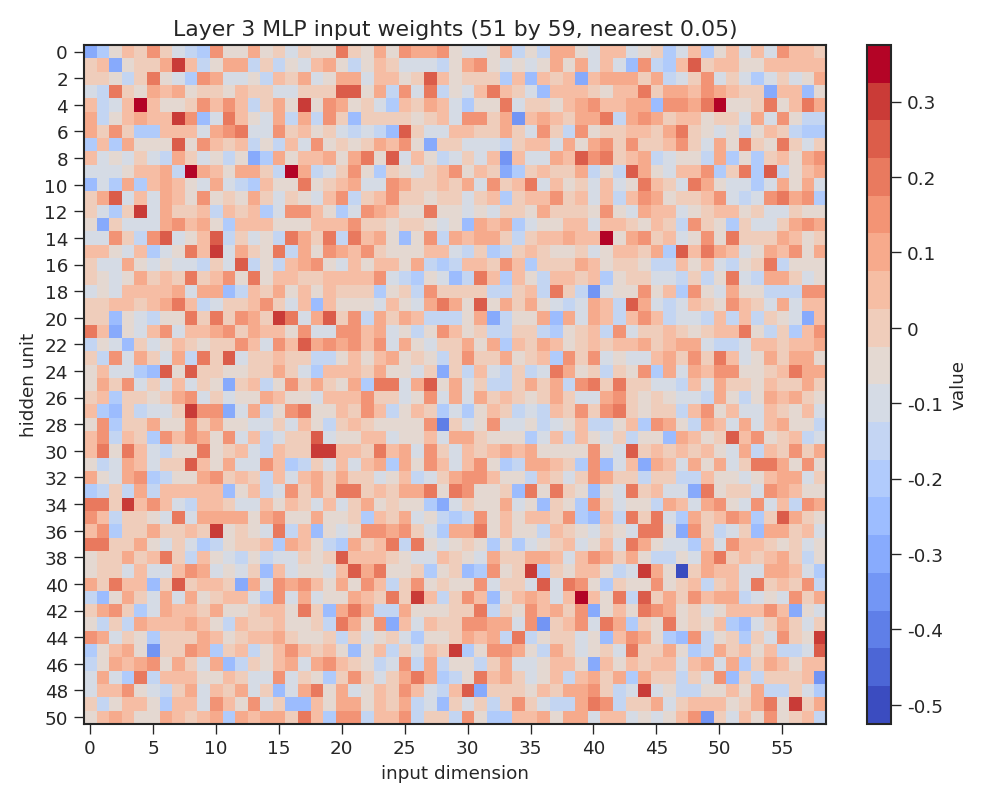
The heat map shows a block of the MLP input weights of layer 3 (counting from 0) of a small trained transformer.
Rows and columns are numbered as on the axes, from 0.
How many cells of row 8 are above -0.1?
39
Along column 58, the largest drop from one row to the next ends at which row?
47
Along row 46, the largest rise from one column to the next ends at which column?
41
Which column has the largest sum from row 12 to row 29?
8
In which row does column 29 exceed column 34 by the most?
33
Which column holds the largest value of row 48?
44
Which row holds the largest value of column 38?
40
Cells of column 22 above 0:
18
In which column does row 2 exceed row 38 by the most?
27
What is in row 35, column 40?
-0.25
